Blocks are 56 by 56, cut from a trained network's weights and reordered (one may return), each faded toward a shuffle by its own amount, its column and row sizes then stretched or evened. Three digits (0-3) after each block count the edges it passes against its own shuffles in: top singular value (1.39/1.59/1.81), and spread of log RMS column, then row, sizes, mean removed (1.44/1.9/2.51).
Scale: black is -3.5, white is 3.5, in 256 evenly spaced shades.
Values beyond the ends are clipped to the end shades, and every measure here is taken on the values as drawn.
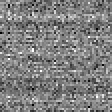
2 2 0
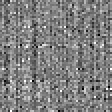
3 0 2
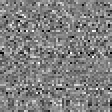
2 0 3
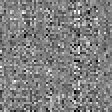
3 3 1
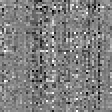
2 3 2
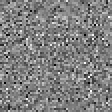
0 2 1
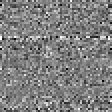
2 1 3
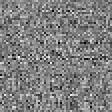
2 0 2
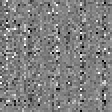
0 3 1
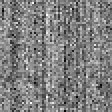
3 1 0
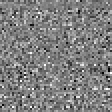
0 1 3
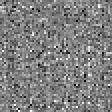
0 1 2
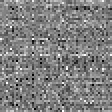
2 2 1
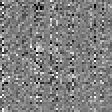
2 3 1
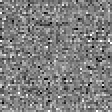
0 1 0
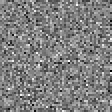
1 1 0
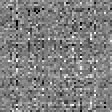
1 3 1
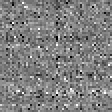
0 2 2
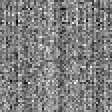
3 0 1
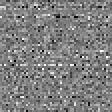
0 1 3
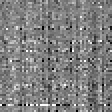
3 0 3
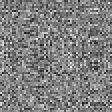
3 0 1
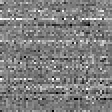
3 1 3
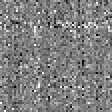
0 2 2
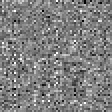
1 2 2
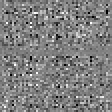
0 2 3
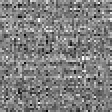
2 2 0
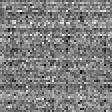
3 1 1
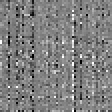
3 3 2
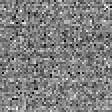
0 0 0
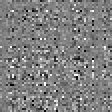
0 3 3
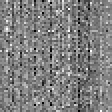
3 3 0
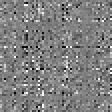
1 3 3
